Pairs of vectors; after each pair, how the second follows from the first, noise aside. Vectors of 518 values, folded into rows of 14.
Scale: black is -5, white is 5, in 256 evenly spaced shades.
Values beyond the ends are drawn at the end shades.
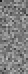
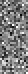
reversed, negated, scaled up.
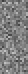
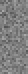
wrapped around, negated, shrunk.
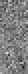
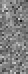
reversed, negated.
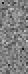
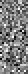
reversed, negated, scaled up.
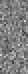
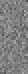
wrapped around, negated, shrunk.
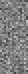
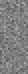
wrapped around, shrunk.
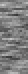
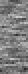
reversed, negated.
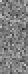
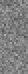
wrapped around, shrunk.
